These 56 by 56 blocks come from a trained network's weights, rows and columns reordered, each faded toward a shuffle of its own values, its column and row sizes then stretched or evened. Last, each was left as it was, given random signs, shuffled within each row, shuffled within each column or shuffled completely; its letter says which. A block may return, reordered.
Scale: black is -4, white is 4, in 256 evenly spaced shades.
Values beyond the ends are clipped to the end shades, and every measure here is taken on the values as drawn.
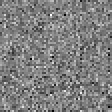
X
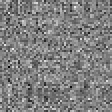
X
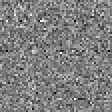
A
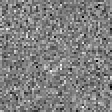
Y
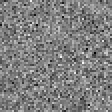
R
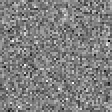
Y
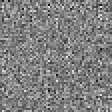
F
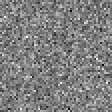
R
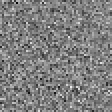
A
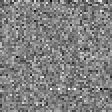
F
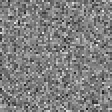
Y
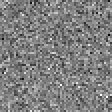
A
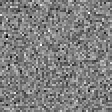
R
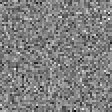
R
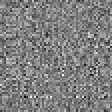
X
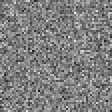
R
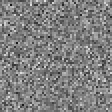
A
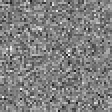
X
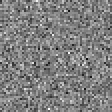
A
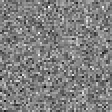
Y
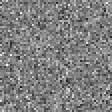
Y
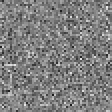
F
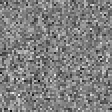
A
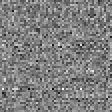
X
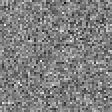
A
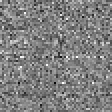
X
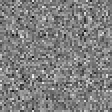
X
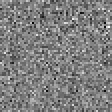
F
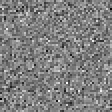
A
